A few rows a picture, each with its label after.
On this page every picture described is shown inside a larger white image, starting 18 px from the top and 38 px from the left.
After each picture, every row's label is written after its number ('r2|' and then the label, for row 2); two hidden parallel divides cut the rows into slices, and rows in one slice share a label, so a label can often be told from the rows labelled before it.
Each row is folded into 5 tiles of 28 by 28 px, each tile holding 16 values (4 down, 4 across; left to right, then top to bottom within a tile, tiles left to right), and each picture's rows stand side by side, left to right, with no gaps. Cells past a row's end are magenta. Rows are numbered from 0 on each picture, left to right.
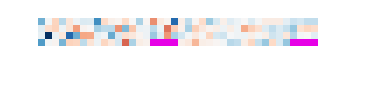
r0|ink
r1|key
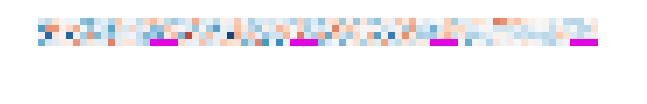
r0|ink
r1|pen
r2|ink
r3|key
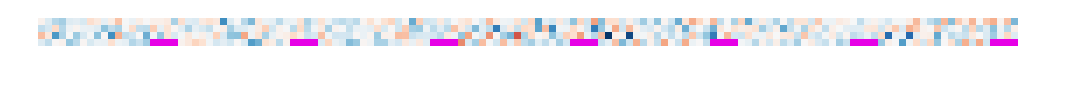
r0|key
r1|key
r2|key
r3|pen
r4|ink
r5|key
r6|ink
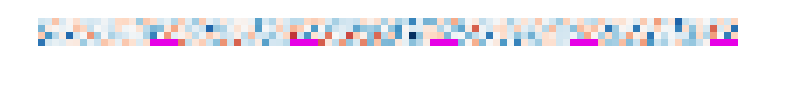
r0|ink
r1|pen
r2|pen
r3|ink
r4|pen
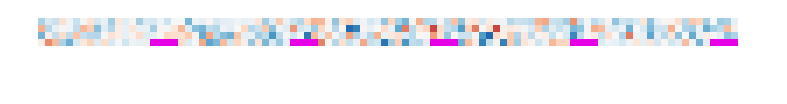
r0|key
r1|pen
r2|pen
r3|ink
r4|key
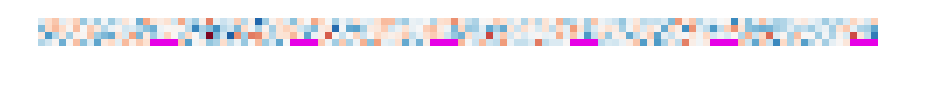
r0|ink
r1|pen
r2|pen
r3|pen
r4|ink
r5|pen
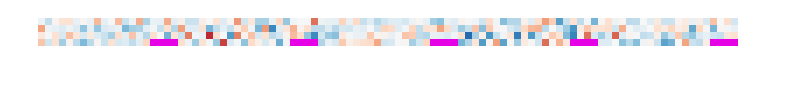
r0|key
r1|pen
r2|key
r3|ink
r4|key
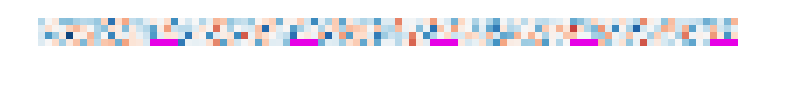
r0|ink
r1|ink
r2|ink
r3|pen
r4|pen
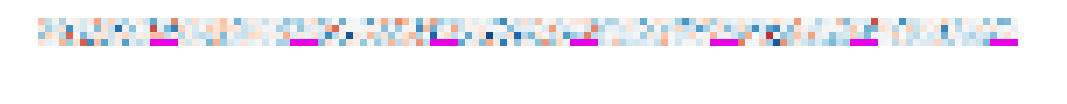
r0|pen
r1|key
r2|ink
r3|ink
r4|key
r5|pen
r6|key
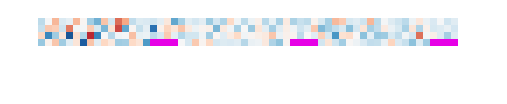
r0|ink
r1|key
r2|key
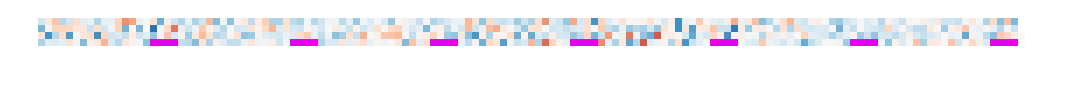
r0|ink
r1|key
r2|key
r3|ink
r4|pen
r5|key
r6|key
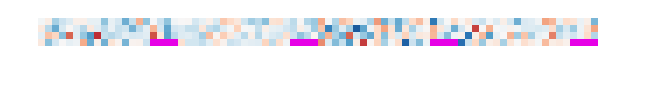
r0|pen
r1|key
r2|pen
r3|ink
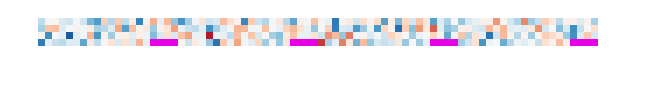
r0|ink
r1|pen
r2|pen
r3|ink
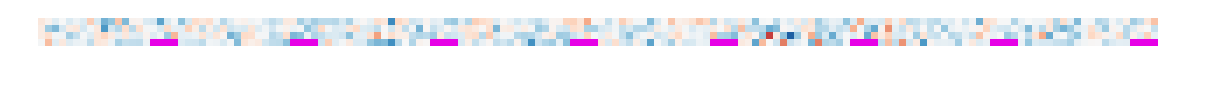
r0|key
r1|key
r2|key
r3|key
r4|key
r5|pen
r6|key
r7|key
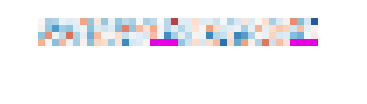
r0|pen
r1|ink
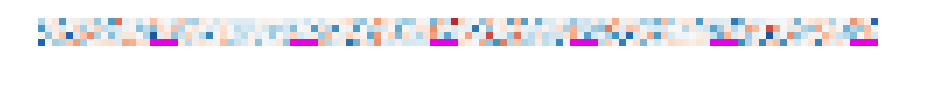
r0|ink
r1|key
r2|pen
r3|pen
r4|ink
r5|ink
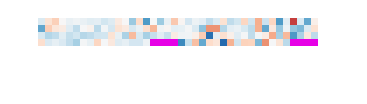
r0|key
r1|ink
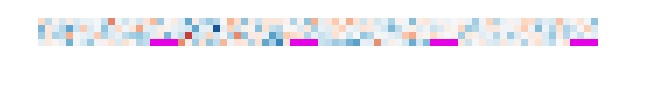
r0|key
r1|pen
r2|key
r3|key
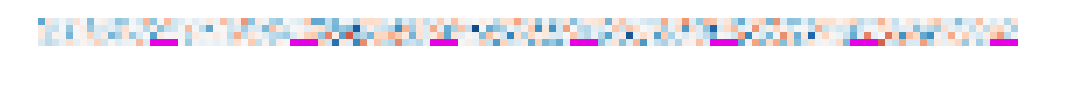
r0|key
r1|key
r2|pen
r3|pen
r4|ink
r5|ink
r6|pen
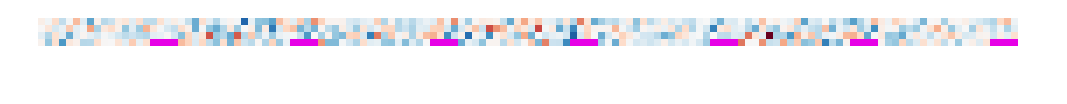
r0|key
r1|pen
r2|pen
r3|ink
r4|key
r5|pen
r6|key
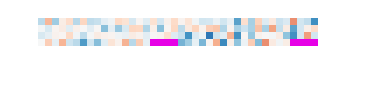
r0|key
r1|ink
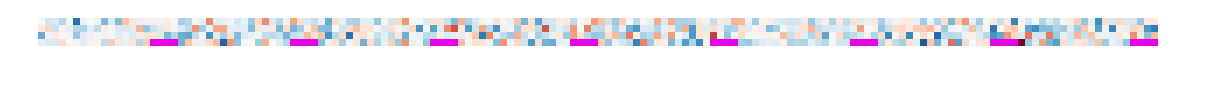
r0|key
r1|ink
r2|ink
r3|pen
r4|pen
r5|key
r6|ink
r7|pen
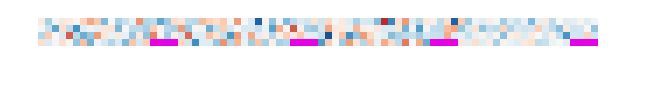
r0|pen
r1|pen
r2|ink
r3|key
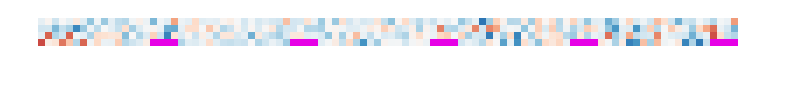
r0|pen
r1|key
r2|key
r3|ink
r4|pen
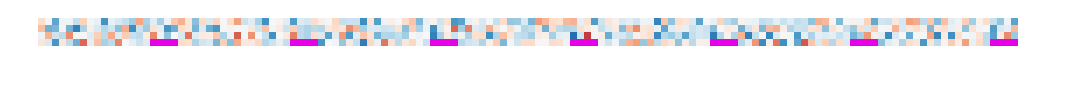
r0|pen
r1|pen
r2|ink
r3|ink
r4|ink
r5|ink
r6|ink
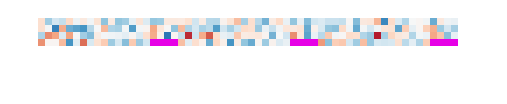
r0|pen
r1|pen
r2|pen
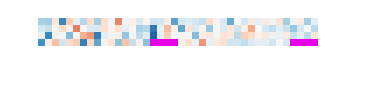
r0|ink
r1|key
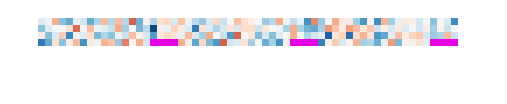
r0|ink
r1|pen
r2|ink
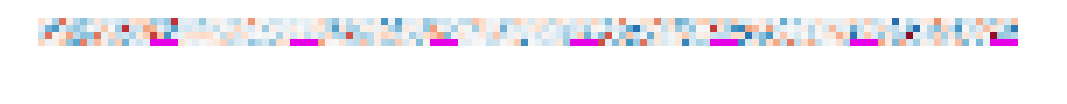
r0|pen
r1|key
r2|pen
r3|key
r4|pen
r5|ink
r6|pen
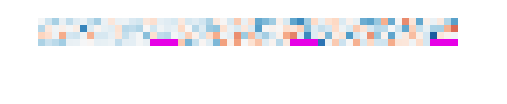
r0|key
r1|pen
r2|ink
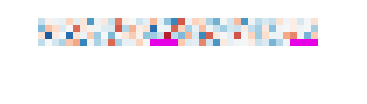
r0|ink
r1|pen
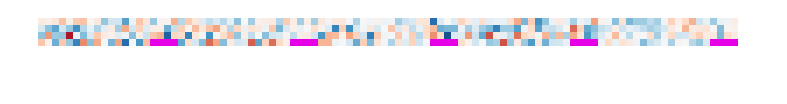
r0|pen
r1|ink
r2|pen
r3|pen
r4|key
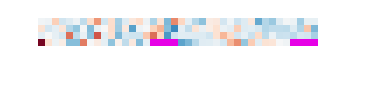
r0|pen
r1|key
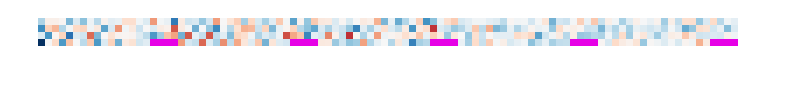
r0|ink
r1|pen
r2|pen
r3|key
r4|key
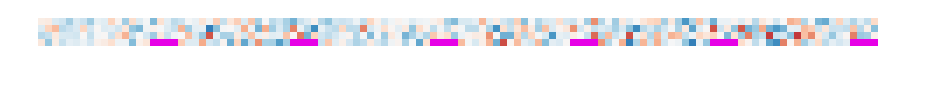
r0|key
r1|pen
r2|key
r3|pen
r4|pen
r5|pen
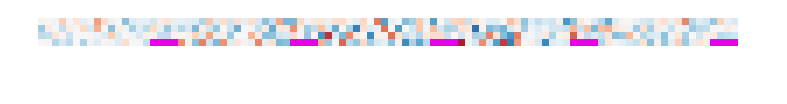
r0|key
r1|pen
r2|pen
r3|pen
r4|key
